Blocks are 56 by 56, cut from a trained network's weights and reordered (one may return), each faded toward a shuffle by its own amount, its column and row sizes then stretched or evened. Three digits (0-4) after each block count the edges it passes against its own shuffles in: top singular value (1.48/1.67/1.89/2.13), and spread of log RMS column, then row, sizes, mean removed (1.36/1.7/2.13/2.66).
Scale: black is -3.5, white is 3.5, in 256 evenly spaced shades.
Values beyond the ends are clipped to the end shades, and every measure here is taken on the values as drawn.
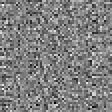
2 3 0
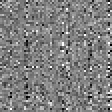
3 4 2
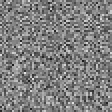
4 1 0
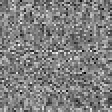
3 0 2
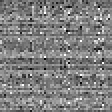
3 3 1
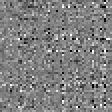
1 3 3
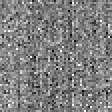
1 0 1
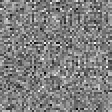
3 1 2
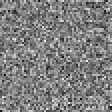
2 0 1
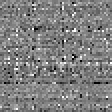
1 2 3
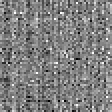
2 0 3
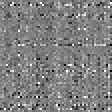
0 1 4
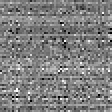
3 3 2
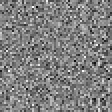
1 1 0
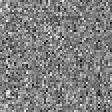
1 2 0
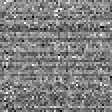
3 1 0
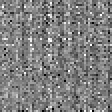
2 2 2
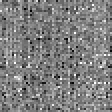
2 0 3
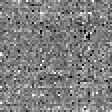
0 2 2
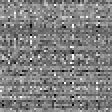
3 3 2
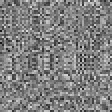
4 0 2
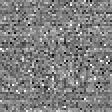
0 0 1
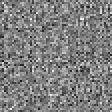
3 0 2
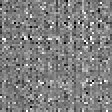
1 2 3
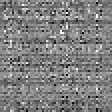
3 4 1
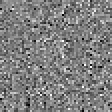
1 2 1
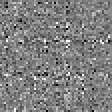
0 3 3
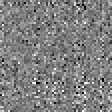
0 3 2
